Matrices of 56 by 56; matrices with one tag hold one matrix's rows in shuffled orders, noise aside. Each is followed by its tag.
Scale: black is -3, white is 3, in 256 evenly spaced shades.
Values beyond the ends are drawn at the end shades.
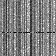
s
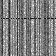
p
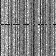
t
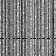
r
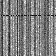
p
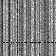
p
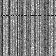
p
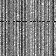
r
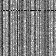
p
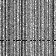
r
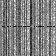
s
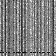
r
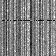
s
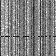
t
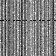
r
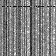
s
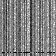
s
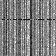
s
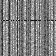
p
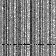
s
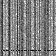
p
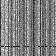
t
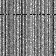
r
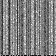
p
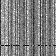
t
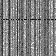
p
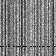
r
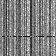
s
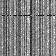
s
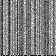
p
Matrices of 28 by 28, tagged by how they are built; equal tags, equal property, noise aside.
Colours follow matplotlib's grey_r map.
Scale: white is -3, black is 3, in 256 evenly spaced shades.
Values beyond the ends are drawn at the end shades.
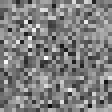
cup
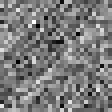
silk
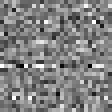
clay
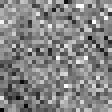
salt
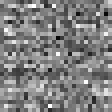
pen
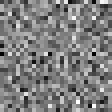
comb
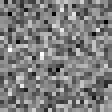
cup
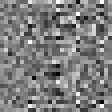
comb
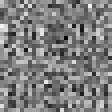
pen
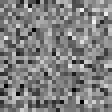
pen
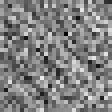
salt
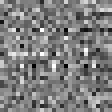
comb
